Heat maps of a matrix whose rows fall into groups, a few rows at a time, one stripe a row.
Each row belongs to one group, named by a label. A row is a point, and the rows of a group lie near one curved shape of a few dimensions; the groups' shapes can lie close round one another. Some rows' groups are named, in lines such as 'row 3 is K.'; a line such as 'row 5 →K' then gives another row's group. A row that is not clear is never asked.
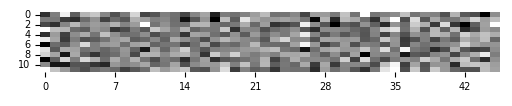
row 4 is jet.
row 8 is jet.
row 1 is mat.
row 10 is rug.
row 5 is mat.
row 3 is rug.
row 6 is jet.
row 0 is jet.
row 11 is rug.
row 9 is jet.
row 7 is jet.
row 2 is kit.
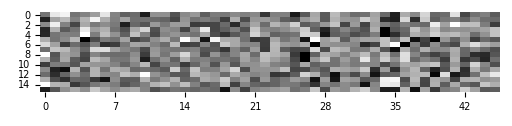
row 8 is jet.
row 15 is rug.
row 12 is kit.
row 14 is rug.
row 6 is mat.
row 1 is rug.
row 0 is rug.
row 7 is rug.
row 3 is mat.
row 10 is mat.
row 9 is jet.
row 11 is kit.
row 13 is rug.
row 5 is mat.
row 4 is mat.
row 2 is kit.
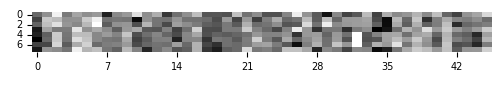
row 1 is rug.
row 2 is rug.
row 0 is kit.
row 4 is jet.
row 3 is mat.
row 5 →jet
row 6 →jet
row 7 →mat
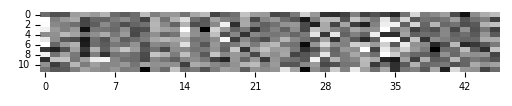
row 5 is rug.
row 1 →jet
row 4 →mat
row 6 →jet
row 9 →rug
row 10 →kit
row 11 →kit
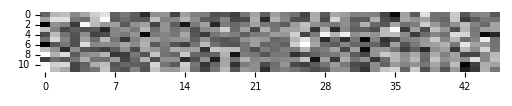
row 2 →jet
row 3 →rug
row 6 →jet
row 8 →rug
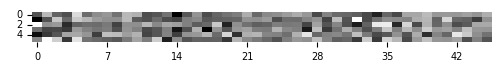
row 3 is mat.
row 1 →jet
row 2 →rug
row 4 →rug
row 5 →kit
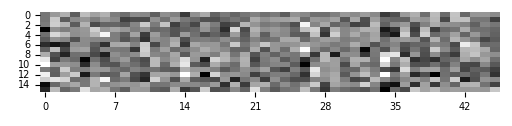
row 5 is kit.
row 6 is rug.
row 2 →kit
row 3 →rug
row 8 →rug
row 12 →mat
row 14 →rug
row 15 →mat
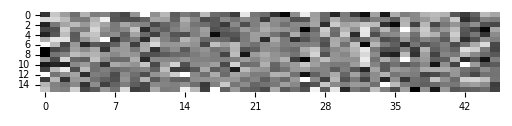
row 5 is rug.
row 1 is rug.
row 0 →kit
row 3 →jet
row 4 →jet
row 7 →rug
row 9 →jet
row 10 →rug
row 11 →kit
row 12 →jet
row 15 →mat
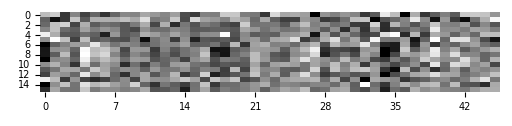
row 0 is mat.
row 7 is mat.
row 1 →kit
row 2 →kit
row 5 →kit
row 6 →rug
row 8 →mat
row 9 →jet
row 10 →kit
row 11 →rug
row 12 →mat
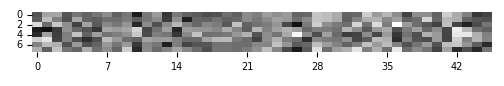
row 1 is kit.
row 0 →kit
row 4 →jet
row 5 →mat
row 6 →kit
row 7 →jet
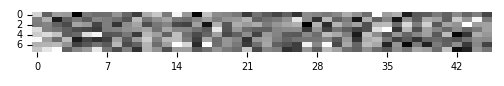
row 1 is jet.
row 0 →mat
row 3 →rug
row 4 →rug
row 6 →mat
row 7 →rug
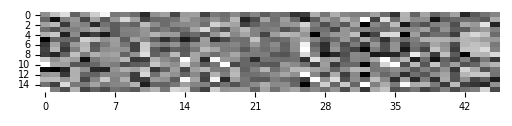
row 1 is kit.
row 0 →rug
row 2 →jet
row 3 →kit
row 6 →jet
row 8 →kit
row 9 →mat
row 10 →rug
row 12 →jet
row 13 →mat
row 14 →jet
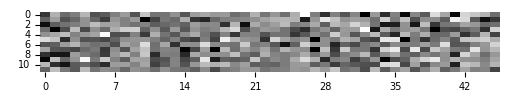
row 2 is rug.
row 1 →kit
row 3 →kit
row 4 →rug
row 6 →kit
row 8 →rug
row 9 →mat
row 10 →rug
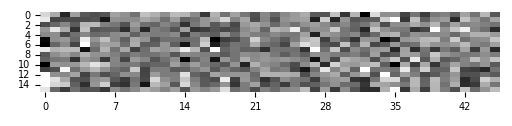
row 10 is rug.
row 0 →jet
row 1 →rug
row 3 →kit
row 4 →mat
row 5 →mat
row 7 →mat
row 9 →mat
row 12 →jet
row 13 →rug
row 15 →rug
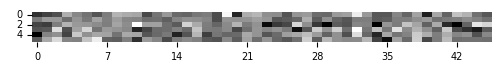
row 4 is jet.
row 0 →rug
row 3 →jet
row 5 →rug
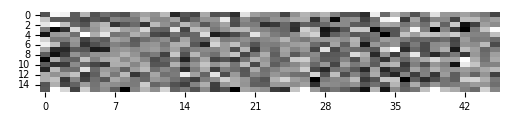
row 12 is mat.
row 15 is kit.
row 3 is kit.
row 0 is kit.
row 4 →mat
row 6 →jet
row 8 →kit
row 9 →jet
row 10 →rug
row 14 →mat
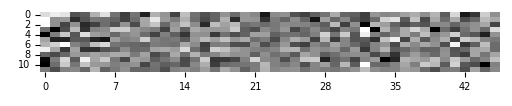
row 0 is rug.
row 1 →rug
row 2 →jet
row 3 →kit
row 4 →jet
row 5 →rug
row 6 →rug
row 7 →jet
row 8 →kit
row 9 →mat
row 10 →jet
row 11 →kit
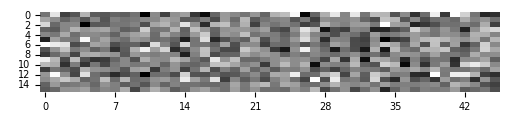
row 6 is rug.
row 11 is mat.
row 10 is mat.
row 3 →kit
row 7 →kit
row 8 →mat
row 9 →jet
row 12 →kit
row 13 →mat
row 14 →kit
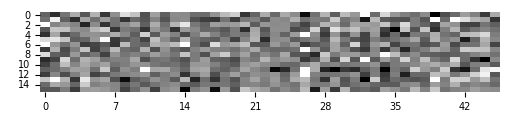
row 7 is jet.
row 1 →kit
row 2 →jet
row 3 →rug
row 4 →jet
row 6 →jet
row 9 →jet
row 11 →kit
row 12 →jet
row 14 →kit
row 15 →mat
